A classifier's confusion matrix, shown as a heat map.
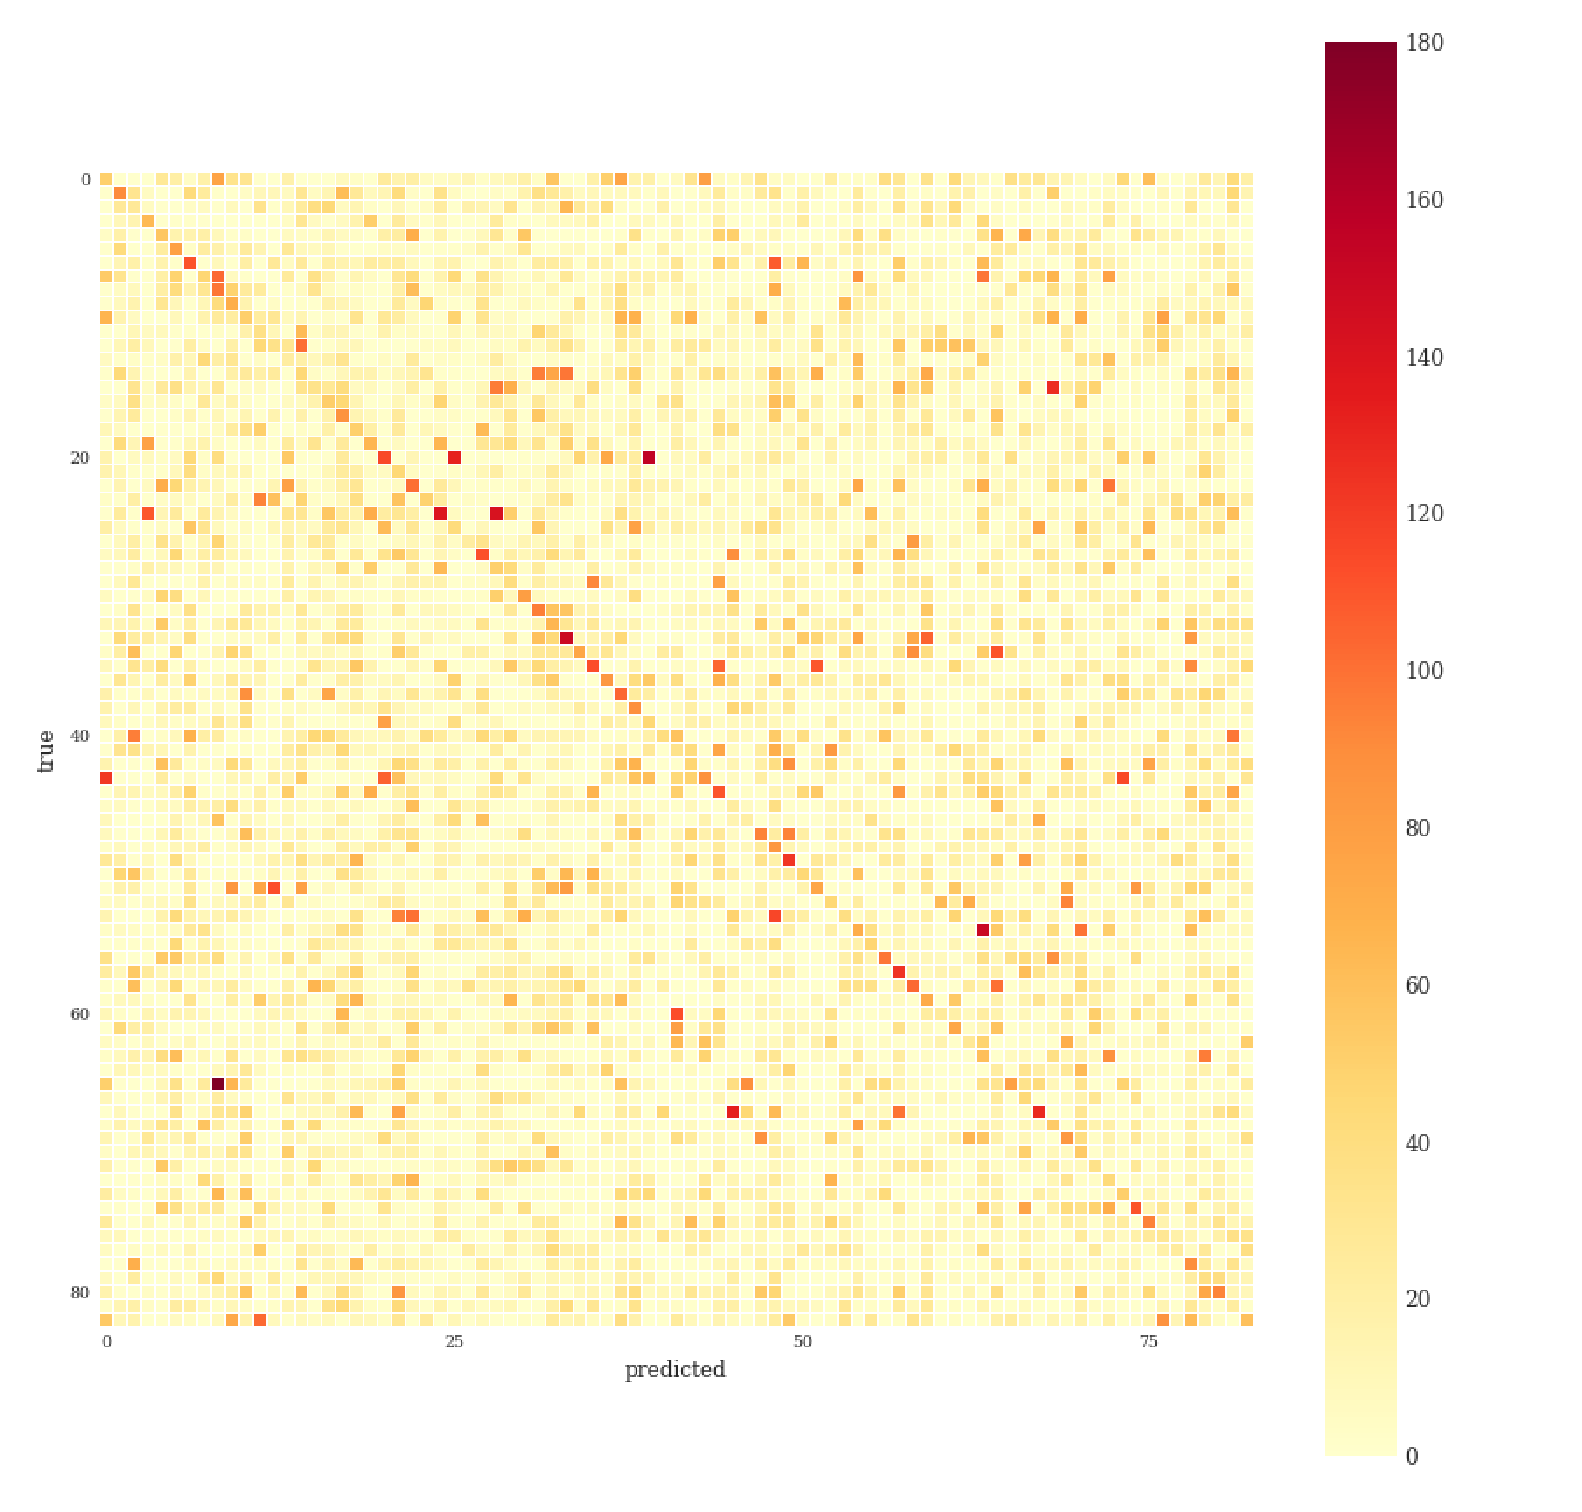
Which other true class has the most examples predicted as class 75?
42
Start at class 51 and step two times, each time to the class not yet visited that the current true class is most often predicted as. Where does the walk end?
14
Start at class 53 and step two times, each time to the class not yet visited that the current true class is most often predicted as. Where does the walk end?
22
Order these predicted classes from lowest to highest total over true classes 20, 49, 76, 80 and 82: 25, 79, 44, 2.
2, 44, 79, 25
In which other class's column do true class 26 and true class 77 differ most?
58
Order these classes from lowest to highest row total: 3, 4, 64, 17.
3, 64, 17, 4
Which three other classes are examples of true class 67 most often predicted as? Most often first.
45, 57, 21
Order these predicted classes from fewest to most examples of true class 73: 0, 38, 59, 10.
59, 0, 38, 10
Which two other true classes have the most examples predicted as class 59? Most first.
33, 14
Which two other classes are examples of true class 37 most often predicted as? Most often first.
10, 16
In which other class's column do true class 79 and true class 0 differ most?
43
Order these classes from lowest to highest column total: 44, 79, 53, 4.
53, 4, 79, 44
